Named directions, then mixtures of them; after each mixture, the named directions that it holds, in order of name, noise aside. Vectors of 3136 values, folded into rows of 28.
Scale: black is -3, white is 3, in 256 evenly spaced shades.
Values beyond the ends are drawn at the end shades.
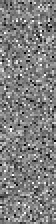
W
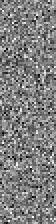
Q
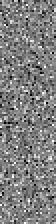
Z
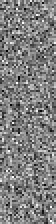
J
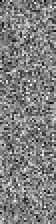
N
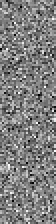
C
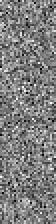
N, Z.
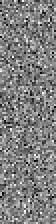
W, Z.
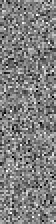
C, J, Q.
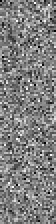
N, W.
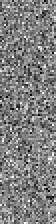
J, Q, Z.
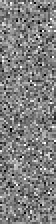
N, W.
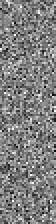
C.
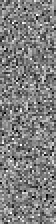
J, Q.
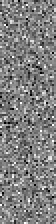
Z.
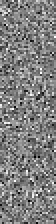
C, Z.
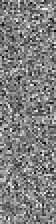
J, N, W.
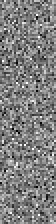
J, Q, W.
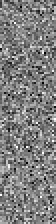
C, N, Z.
